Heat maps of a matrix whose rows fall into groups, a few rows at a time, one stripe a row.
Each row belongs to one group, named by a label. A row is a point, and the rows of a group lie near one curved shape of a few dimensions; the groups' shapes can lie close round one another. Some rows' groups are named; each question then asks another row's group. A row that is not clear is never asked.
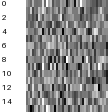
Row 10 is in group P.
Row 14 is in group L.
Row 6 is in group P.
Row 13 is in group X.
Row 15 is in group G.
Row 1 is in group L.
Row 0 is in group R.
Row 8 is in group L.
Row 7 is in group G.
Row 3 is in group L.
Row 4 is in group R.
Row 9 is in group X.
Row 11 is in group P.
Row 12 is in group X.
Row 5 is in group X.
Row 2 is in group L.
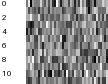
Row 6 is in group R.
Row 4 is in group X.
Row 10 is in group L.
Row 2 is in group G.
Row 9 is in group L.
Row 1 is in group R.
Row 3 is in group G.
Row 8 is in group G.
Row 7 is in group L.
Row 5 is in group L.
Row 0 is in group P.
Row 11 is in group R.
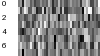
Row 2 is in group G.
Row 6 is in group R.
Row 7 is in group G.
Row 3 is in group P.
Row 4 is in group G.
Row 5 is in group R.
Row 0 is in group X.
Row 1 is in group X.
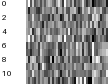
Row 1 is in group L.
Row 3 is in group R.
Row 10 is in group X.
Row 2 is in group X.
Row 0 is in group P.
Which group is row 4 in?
G
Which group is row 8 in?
X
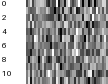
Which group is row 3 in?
P
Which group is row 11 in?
P
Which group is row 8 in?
L
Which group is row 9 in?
X
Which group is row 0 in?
L
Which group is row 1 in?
G
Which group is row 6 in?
L
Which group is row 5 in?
L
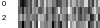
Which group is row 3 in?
G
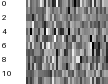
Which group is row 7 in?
X
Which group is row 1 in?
G
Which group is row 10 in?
L
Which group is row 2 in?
G
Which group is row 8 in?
P
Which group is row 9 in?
X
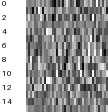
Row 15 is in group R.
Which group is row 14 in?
L
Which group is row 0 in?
G
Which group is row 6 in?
L
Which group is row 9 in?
L
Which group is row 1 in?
L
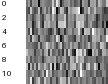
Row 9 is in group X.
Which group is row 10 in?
R
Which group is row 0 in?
X
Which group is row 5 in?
X
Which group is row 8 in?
G
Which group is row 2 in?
G
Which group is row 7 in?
R
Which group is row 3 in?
G
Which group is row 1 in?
P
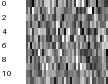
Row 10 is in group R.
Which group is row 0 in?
G
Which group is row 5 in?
L
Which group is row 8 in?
P
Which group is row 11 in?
G
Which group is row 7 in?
L
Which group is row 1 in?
R
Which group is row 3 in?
X
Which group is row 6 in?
P
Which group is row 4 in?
L
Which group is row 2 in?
R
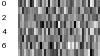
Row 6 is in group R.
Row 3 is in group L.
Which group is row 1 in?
G
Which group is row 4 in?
X
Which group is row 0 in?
X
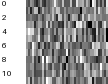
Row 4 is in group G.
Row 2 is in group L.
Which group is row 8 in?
R
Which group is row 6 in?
X
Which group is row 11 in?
R
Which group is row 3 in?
R
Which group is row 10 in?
L
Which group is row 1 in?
X
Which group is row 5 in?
G
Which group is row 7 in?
X
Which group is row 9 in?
L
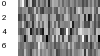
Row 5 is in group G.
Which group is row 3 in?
P
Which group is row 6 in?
R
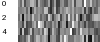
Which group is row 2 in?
P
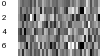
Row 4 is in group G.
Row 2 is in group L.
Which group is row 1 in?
R
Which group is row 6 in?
R
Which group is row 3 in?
G
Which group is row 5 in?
X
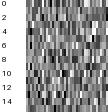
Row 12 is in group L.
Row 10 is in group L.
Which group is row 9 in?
P
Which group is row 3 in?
X
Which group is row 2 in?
G
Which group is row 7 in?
L
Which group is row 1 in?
P
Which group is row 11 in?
X
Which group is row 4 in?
G
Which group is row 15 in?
G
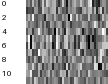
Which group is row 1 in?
X
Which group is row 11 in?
L
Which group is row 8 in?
X
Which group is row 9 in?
X
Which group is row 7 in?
L
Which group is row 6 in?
P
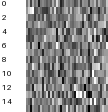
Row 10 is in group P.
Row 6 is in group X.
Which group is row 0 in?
X
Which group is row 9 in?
X
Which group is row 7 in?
R
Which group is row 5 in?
X
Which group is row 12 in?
L
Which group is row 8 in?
P
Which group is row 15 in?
P
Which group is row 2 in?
R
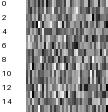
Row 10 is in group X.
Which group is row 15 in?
G
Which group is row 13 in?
G
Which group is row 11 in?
X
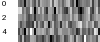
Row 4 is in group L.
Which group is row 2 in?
R
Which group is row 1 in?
R
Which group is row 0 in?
L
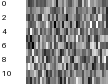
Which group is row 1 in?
G
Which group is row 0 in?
L
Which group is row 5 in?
P
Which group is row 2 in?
X
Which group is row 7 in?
X
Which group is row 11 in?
P
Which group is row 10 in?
L
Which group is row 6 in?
G
